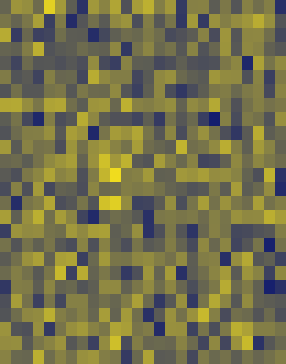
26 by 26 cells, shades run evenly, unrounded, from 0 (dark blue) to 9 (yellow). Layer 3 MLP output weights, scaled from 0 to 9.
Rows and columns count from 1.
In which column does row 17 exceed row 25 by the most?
9
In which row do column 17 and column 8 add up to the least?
1
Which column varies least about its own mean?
3
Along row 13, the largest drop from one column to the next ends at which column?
26
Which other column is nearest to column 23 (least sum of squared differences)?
6
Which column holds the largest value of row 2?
24
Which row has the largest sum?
8
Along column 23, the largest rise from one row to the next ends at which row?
19
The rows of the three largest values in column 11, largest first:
13, 15, 25
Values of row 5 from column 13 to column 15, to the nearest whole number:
3 3 2
